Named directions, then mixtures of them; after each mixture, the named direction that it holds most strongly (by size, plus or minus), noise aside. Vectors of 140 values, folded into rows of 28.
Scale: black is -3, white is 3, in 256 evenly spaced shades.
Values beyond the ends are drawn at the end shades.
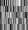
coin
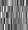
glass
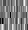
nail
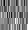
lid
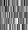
lid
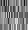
lid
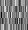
lid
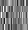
glass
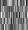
glass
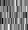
nail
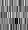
lid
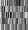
coin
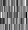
nail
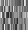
coin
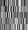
lid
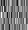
lid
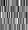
lid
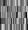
nail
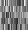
coin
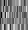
coin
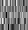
nail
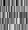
lid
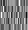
lid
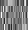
glass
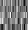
nail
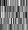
coin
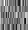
coin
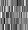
glass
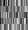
nail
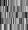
coin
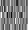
lid
